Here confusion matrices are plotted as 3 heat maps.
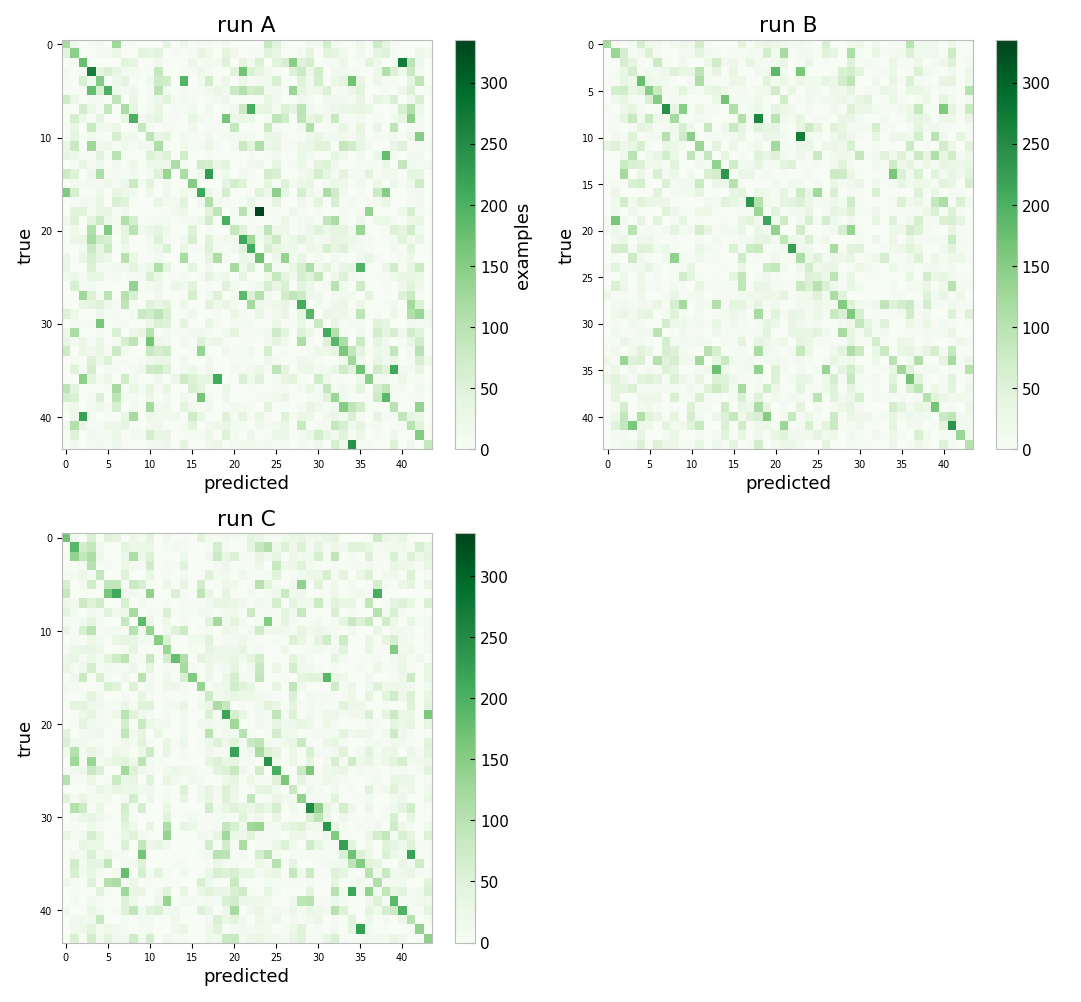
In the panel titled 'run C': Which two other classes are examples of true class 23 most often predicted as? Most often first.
20, 1
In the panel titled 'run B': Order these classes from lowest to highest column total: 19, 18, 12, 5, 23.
12, 5, 19, 23, 18
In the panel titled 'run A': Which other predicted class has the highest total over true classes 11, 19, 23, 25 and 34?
3
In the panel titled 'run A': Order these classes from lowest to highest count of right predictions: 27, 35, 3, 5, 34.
27, 34, 35, 5, 3
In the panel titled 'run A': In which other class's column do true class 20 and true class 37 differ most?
5
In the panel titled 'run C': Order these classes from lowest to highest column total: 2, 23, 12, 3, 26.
26, 2, 12, 23, 3
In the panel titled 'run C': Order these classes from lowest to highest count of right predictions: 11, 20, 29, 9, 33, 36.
36, 20, 11, 9, 33, 29
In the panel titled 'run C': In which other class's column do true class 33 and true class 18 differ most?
21
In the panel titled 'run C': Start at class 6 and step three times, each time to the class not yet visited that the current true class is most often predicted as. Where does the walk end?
28
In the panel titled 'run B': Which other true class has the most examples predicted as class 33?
28
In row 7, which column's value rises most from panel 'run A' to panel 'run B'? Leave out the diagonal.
9
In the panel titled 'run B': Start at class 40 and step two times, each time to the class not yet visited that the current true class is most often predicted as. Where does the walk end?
1
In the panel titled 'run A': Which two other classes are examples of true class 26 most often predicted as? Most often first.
8, 32
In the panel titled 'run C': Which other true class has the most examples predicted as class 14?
13
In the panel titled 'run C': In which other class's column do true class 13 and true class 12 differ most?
39
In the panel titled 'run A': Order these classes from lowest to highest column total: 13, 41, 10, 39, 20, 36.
13, 36, 20, 39, 10, 41
